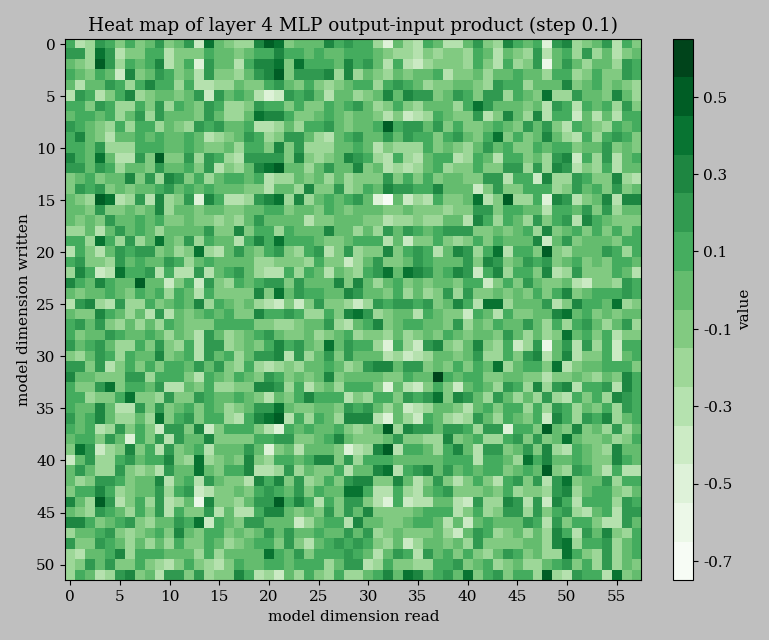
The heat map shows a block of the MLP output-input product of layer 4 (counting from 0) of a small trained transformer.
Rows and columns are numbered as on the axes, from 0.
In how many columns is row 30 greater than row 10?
19
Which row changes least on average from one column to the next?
16
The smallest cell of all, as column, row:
32, 15
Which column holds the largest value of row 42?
50
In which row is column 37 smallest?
20
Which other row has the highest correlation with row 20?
22
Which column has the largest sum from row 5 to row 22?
1
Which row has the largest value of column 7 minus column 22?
23
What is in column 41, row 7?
0.2
